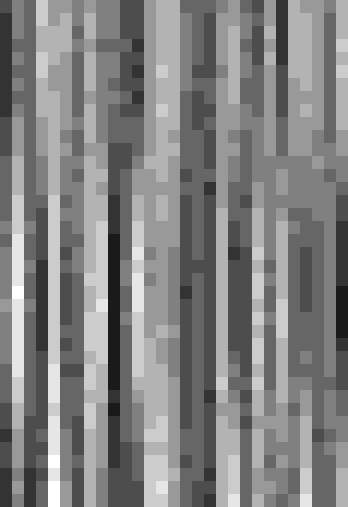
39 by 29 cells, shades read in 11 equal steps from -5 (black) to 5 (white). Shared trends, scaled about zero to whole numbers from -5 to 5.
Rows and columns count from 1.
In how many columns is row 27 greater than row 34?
11
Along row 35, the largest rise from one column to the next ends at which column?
5
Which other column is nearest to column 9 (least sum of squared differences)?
2
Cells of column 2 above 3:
11
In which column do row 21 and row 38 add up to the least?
10
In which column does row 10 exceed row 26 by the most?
29
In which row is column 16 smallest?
23
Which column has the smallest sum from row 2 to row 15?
1
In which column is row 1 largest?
4
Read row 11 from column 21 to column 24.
-1 0 1 -1
